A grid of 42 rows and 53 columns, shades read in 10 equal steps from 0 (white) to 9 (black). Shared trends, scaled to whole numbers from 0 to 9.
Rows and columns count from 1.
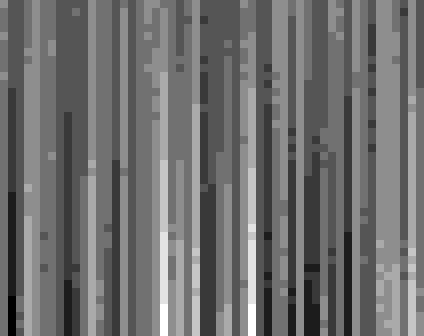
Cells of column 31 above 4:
9
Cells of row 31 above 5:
19
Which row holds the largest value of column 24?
3
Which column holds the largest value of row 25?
2
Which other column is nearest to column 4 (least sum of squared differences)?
50
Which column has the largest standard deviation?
32
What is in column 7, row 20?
4
